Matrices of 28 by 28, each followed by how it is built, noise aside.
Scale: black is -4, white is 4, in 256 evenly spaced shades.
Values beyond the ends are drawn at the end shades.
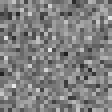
noise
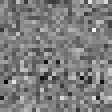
uneven rows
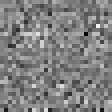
uneven rows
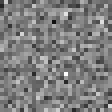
noise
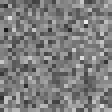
noise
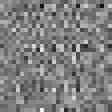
low rank
